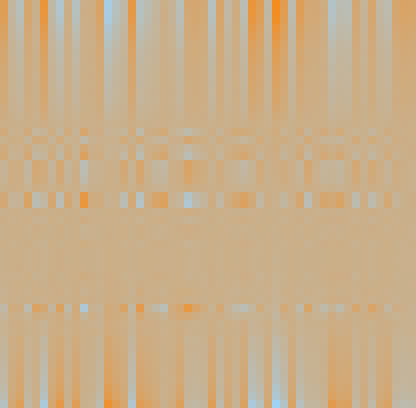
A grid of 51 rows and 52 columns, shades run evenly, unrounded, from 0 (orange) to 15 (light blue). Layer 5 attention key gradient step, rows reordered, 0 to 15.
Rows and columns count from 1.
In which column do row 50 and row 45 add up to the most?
35
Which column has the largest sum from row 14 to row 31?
18
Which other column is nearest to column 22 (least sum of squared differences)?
46
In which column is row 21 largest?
11
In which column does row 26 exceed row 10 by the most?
24
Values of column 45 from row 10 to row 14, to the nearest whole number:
7 7 7 7 7
